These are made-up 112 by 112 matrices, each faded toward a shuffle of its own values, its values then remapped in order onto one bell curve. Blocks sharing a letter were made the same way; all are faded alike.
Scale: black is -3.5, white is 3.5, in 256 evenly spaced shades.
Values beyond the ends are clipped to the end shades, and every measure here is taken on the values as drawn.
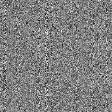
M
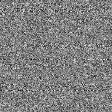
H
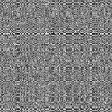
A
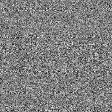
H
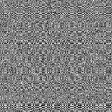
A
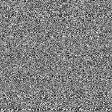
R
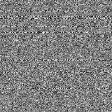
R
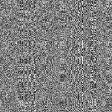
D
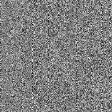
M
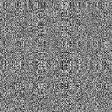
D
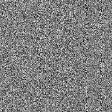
M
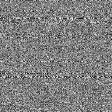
R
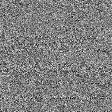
H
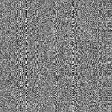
D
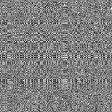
A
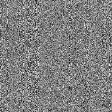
M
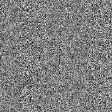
M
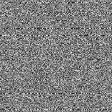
R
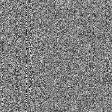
M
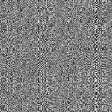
D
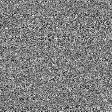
H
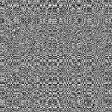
A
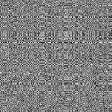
A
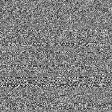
R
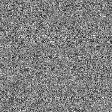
H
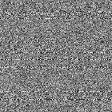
R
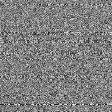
R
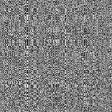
D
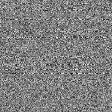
R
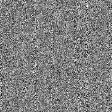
M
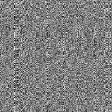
D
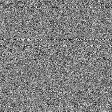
H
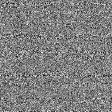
H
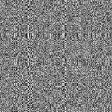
D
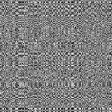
A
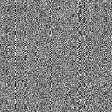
D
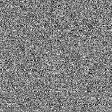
H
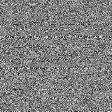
R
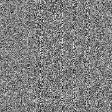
M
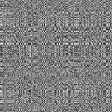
A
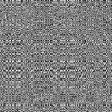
A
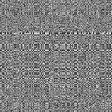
A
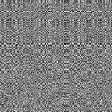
A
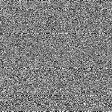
R
